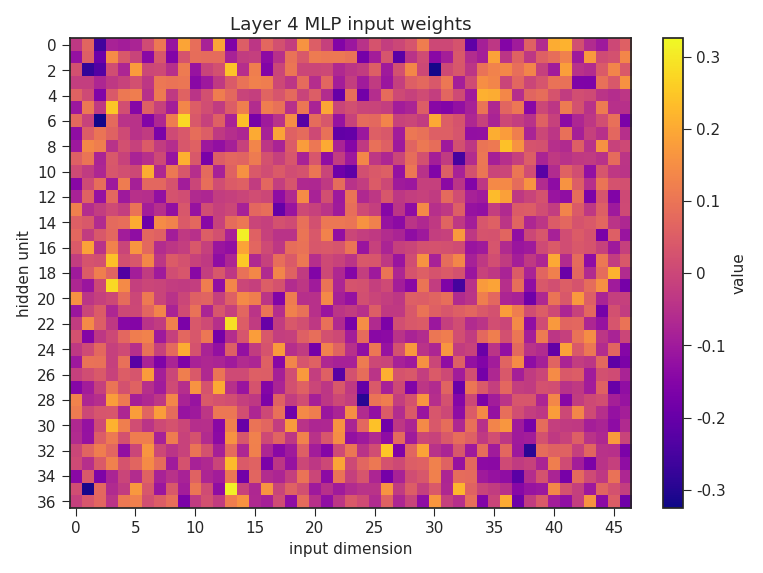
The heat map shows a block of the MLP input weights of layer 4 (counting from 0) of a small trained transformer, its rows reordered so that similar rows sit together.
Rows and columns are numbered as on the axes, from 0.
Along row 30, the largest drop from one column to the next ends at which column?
26
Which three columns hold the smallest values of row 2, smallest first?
30, 1, 2
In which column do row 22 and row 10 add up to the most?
13
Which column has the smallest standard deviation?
27
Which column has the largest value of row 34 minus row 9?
32
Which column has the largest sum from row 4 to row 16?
14
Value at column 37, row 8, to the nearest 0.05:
0.15
